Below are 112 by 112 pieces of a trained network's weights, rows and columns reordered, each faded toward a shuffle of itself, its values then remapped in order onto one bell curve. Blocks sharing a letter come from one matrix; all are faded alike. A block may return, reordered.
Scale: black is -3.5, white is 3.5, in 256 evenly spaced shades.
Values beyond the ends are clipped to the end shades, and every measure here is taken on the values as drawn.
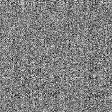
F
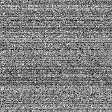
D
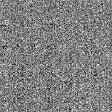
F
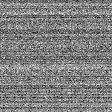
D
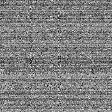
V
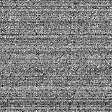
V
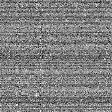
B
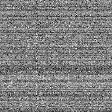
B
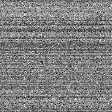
B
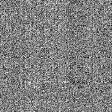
F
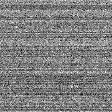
D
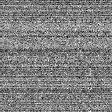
D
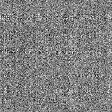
F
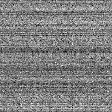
D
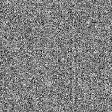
F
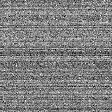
D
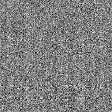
F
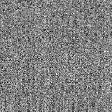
F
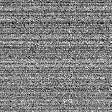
D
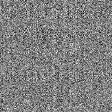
F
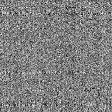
F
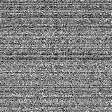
D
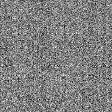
F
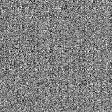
F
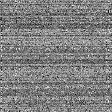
V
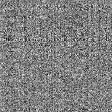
F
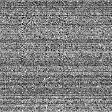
V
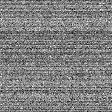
D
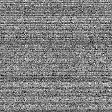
D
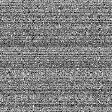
B
